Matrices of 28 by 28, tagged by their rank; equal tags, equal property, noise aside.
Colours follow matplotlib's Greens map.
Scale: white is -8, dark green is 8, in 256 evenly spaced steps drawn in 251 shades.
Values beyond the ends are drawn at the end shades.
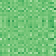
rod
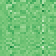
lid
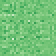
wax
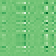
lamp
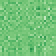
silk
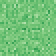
wax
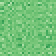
silk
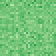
wax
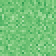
wax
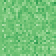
wax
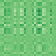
lamp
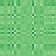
lamp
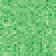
wax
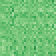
silk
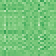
rod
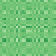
lamp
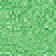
wax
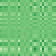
lamp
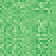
silk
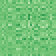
lid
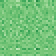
lid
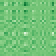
rod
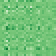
rod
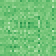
silk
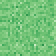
wax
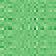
rod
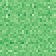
wax
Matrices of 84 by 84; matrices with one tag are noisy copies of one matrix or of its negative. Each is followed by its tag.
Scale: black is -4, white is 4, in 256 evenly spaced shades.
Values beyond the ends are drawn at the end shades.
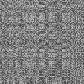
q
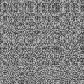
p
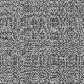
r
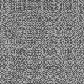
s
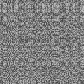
p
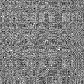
q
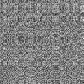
p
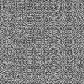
s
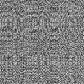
r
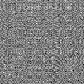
s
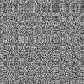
p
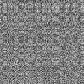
p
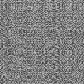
s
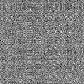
s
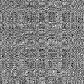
q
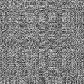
q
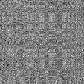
q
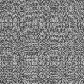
r
